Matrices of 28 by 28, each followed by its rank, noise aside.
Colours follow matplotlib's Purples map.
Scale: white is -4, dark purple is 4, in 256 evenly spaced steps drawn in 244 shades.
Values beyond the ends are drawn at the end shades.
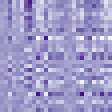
two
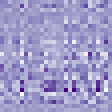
three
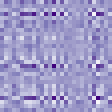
two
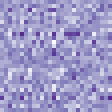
four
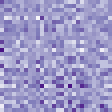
four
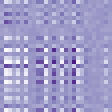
one
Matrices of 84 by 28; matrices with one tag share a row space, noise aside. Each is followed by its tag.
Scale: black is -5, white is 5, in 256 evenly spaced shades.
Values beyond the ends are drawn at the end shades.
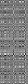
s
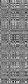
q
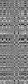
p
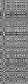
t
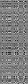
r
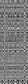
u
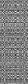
u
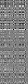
s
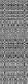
u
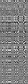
r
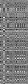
t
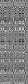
s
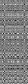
u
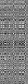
s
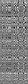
r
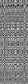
u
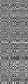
q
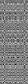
u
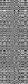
p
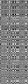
q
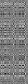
s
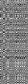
t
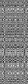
u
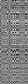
q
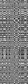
p
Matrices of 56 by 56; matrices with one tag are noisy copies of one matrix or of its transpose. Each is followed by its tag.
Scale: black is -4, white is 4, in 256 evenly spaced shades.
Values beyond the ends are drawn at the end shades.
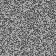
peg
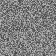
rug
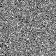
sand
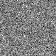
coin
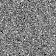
coin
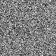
peg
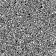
rug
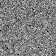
sand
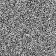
rug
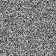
coin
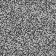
peg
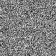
sand
